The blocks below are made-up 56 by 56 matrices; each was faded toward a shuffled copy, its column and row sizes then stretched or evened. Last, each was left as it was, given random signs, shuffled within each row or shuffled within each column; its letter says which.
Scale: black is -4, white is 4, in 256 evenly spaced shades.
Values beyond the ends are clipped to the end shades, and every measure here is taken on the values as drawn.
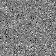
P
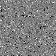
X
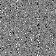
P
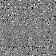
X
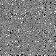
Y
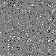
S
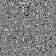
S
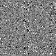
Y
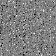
P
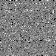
X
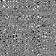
S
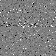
X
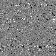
X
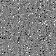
P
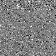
X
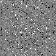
P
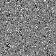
P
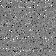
X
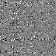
Y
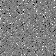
P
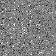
Y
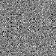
S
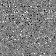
X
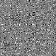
S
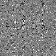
Y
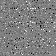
X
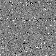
X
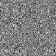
S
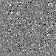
Y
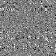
S
